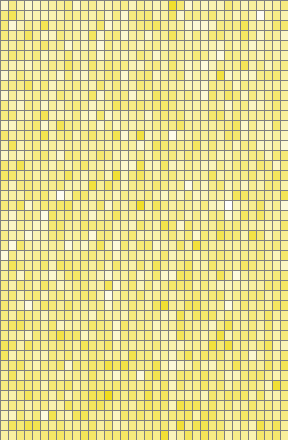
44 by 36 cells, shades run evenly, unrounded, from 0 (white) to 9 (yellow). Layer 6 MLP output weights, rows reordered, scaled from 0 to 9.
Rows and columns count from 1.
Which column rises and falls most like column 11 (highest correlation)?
24
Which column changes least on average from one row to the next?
5
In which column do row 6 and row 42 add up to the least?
6
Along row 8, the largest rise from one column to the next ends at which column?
28
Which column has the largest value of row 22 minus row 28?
7
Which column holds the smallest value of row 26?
1
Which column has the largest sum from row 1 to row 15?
22
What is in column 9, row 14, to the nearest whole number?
5
